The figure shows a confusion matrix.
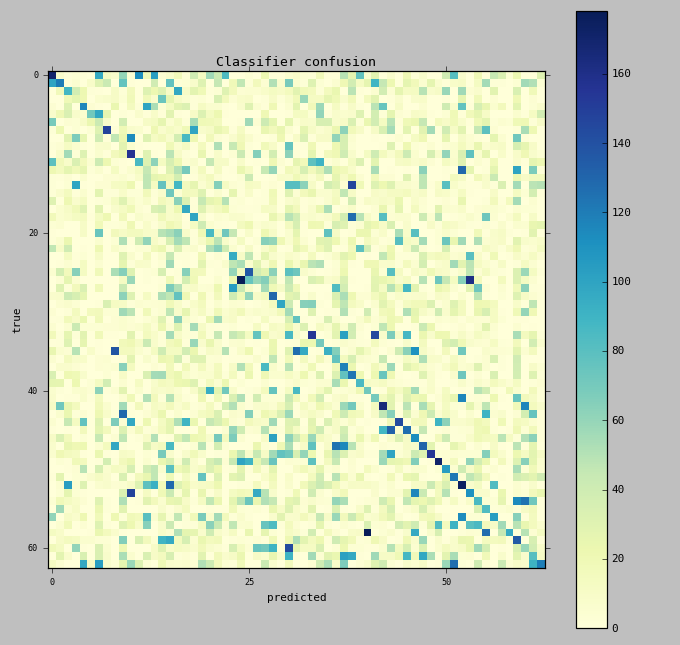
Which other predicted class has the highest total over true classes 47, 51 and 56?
36
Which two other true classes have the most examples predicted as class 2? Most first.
52, 10
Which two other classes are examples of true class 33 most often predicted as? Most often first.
41, 37
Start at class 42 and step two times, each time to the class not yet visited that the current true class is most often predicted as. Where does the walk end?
30
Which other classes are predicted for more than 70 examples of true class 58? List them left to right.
40, 46, 55
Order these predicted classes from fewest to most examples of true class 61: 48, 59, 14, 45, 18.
18, 14, 59, 48, 45
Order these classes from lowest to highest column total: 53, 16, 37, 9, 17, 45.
53, 17, 45, 16, 9, 37
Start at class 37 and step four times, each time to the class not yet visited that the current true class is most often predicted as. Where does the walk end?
10
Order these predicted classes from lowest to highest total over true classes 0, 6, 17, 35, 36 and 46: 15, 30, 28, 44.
15, 44, 30, 28
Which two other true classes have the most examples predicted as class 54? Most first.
57, 27
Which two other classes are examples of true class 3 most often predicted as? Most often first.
14, 32
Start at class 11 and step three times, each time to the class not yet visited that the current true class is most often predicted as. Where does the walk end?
38
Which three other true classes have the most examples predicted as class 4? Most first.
62, 44, 50
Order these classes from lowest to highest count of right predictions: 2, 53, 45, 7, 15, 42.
15, 2, 53, 45, 7, 42
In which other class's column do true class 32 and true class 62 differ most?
51
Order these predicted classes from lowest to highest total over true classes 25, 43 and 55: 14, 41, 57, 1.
57, 41, 14, 1
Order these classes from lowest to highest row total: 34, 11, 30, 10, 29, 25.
34, 29, 30, 11, 10, 25
